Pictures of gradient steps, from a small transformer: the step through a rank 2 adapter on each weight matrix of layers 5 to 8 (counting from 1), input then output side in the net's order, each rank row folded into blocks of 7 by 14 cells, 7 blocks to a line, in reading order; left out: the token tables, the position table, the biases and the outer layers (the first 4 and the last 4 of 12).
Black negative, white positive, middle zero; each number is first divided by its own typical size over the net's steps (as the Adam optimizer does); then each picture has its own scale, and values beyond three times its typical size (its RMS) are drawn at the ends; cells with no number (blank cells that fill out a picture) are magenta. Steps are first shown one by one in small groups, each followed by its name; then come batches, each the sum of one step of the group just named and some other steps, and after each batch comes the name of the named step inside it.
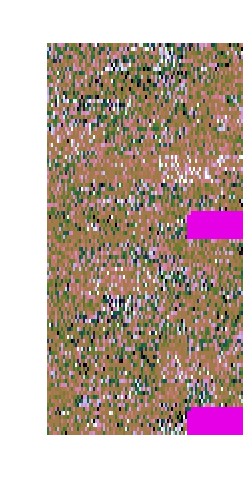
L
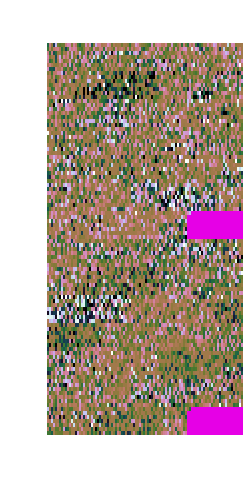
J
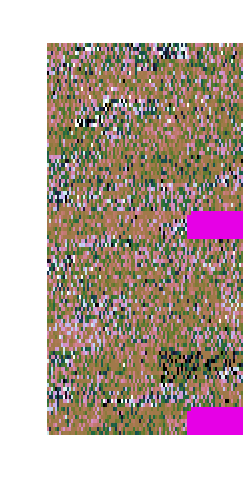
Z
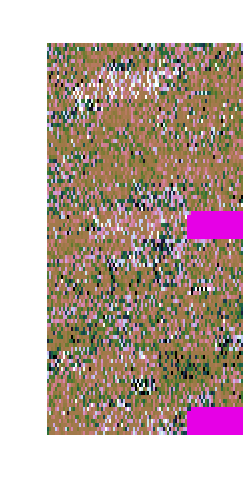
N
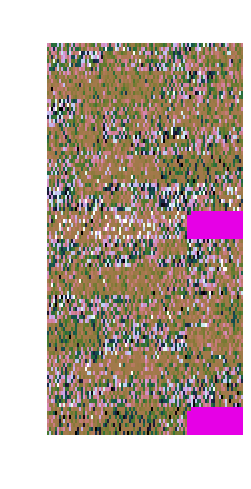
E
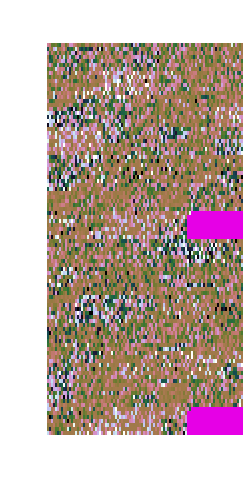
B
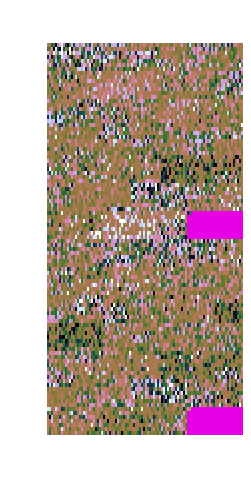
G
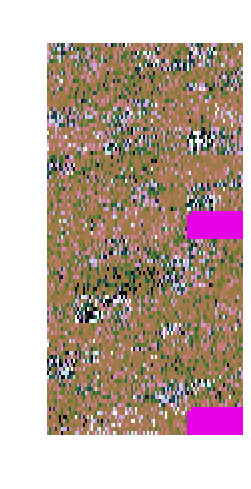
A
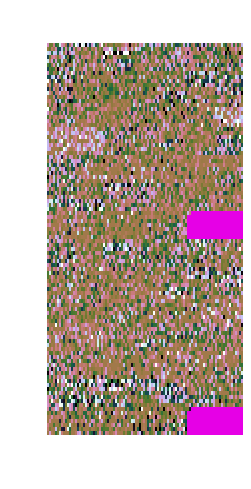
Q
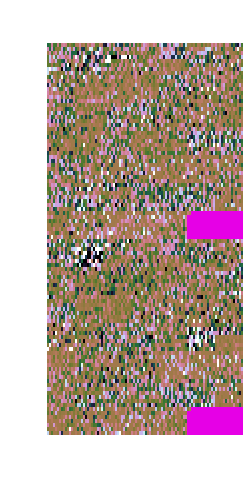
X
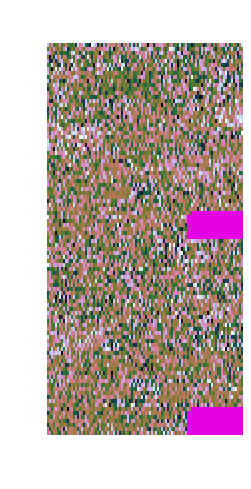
L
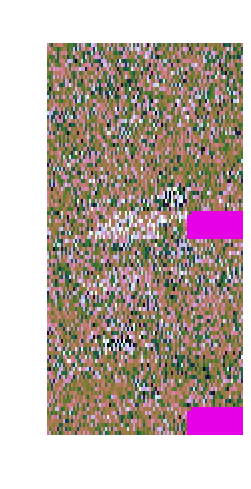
N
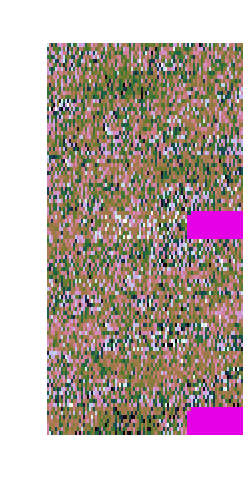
E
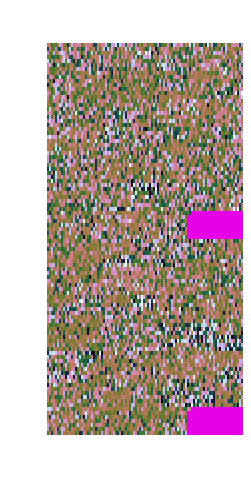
G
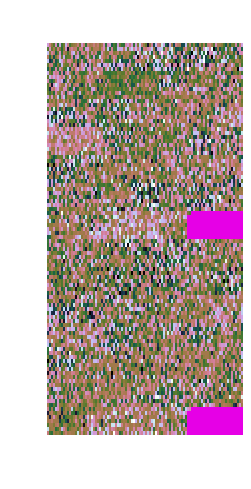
A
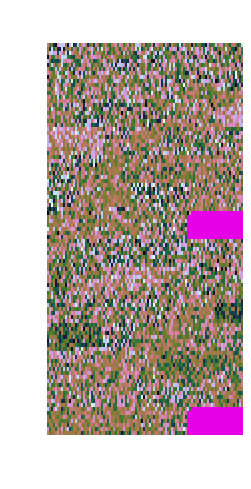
G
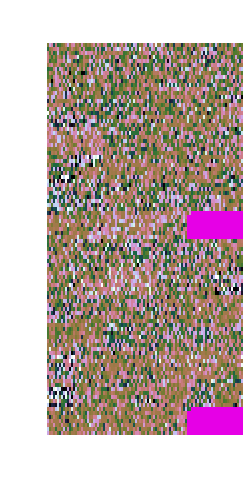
B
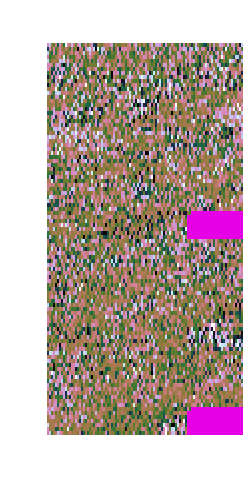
Z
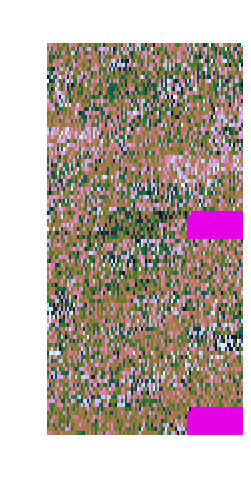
Q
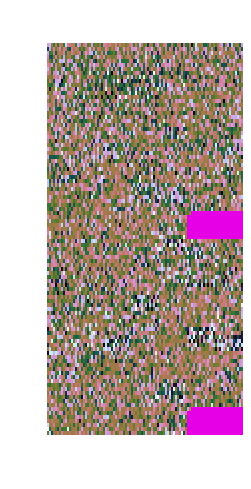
B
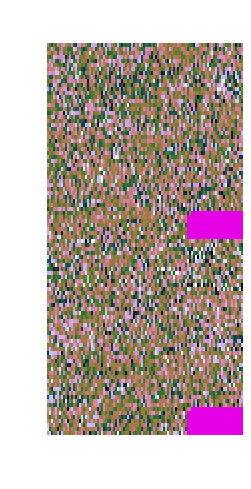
B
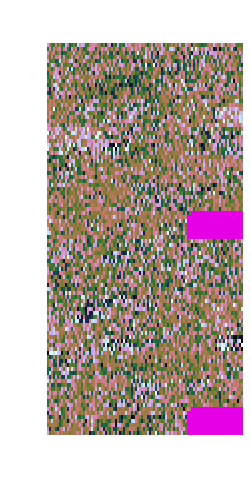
A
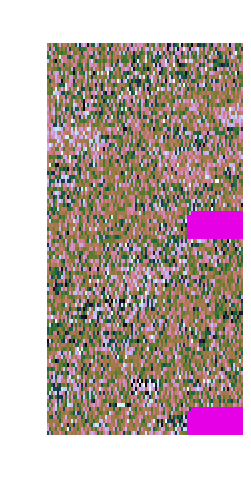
L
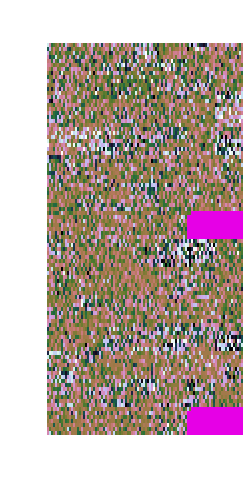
B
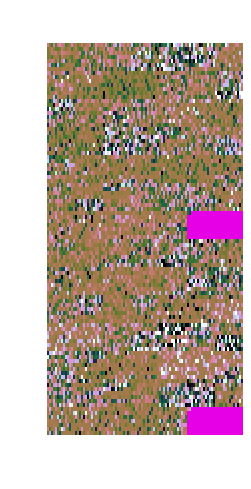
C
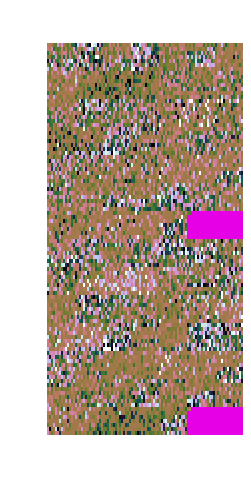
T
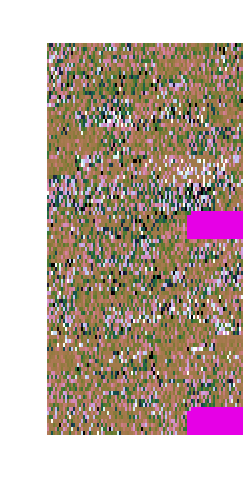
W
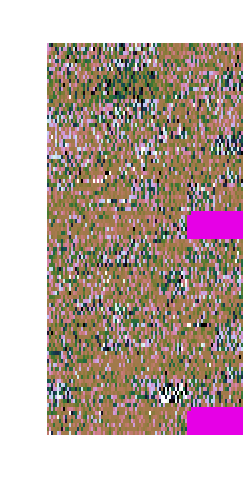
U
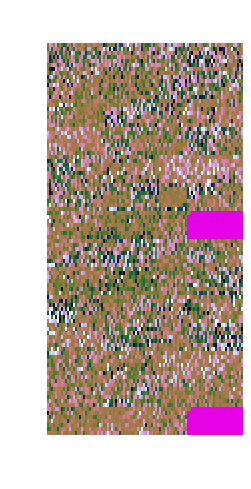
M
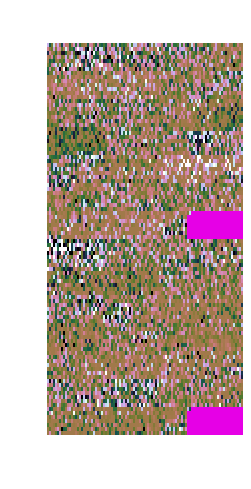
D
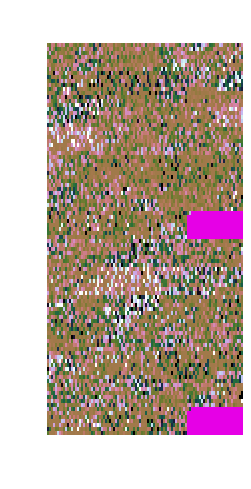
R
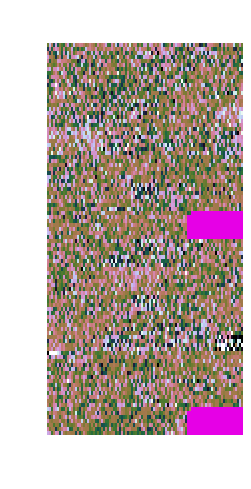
C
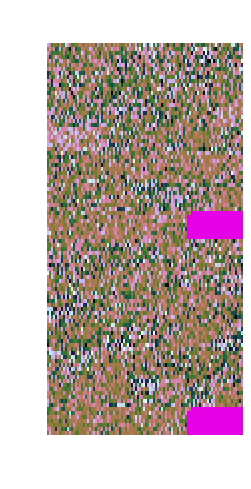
U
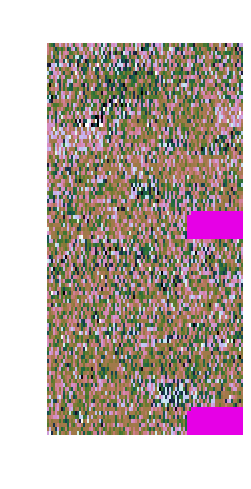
U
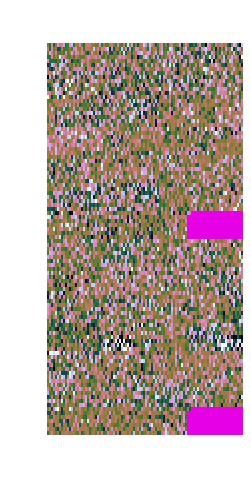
M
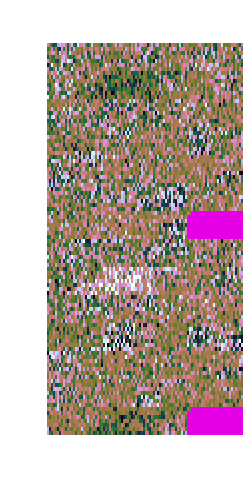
T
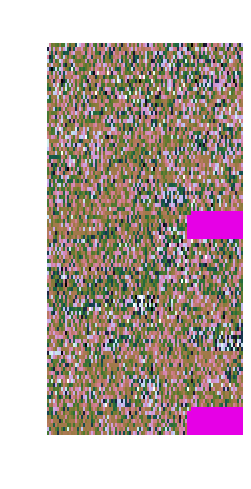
M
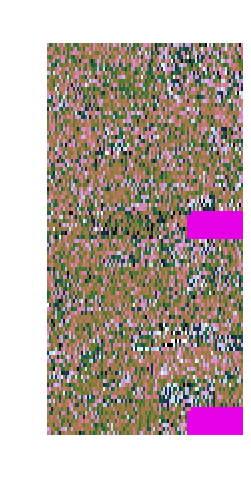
C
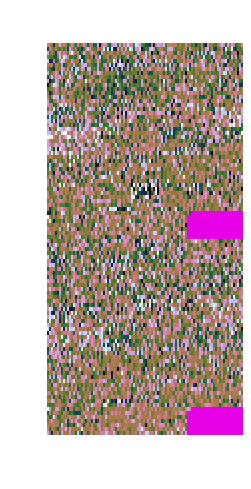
M
